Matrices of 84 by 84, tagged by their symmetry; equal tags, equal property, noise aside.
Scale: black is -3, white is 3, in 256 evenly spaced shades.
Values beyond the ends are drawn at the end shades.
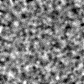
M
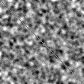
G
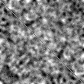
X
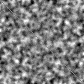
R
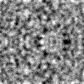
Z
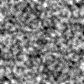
R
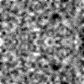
Z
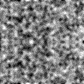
Z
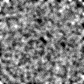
X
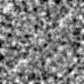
G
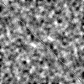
R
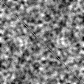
R
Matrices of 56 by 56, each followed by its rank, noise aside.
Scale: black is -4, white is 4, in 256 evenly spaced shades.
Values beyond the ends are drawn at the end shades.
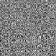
six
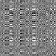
two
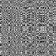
three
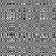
two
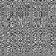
five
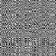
three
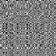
four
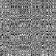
four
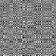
three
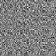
six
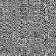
six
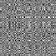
three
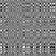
two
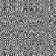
three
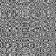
five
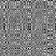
three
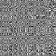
five
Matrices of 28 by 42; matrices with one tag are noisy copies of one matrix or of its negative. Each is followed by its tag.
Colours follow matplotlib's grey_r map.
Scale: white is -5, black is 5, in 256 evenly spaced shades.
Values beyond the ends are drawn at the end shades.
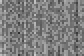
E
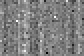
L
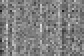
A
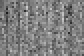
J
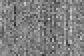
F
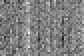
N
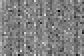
E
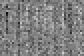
J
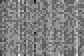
E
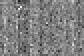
L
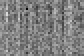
J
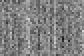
N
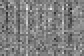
J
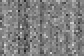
L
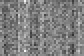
L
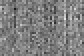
F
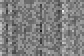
A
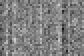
A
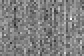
F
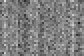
L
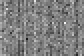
E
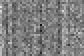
A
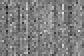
J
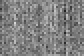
F
